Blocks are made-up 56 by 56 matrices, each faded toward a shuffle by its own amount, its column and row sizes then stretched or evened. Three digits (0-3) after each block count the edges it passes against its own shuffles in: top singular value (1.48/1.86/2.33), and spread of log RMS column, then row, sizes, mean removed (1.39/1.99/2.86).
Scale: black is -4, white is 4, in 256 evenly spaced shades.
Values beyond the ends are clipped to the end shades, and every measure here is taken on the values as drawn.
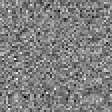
2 1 0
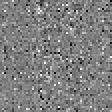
0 2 1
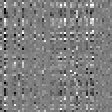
3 3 1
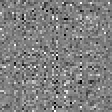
2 2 1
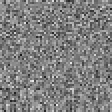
2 0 1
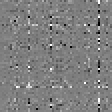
2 2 2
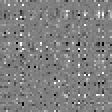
2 2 2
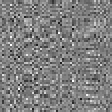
3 2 0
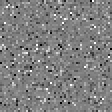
0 0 1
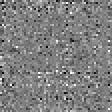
0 2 2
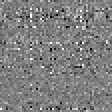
1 1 2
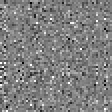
1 2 0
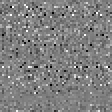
0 0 2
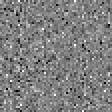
1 1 0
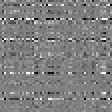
3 2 3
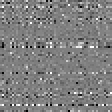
3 1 3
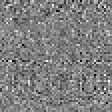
1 1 2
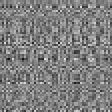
3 0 3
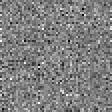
1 2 1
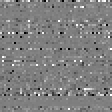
1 0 3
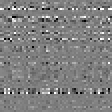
3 1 3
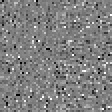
1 0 1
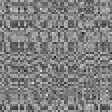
3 0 2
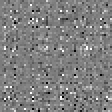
1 2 2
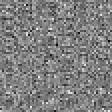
2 0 1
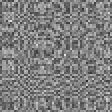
3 1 0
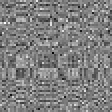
3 0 1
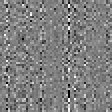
3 3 0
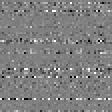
2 1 3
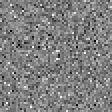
1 0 0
